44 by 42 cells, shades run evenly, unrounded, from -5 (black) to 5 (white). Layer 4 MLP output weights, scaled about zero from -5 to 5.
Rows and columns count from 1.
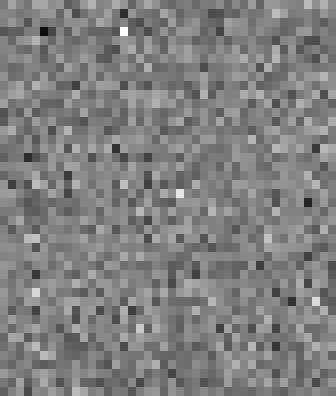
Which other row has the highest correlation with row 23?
32
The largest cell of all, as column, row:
16, 4
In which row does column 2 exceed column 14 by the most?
15
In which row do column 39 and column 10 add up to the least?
23
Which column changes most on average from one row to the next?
5
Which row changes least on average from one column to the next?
28
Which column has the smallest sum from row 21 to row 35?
42
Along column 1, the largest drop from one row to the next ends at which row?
13
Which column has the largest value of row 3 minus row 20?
9
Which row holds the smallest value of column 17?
35
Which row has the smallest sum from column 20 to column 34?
30
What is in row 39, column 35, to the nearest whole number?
-3
